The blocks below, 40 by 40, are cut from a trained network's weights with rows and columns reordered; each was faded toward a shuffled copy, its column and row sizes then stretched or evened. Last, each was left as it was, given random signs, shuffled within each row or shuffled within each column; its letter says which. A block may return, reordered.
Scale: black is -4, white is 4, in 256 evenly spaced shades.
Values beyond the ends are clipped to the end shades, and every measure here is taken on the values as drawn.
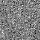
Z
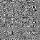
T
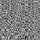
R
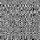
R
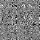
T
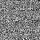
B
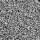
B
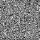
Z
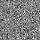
T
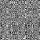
R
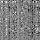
R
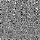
T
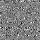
B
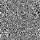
T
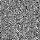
Z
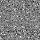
B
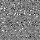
B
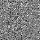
Z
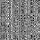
R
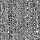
Z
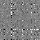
T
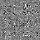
T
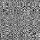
R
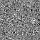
B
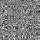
R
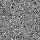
Z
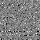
B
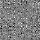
T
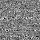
B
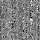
Z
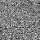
B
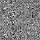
T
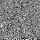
B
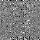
T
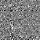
T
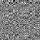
R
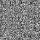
Z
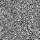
Z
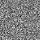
T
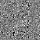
T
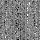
Z
